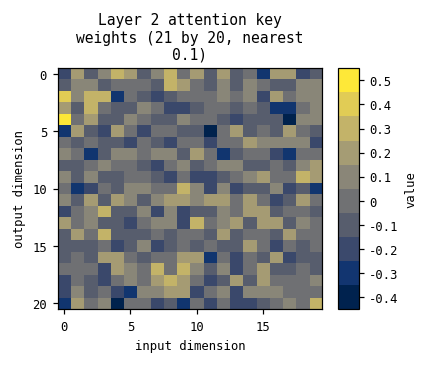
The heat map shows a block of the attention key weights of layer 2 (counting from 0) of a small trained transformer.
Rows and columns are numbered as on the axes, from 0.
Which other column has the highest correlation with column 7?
4
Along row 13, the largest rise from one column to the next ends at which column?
10
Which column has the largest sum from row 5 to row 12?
18
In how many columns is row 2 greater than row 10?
11
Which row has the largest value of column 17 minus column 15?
0
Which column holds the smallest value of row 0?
15
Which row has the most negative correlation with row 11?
20
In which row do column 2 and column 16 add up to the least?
7
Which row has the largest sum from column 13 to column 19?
9
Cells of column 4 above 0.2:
1
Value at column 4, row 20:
-0.4
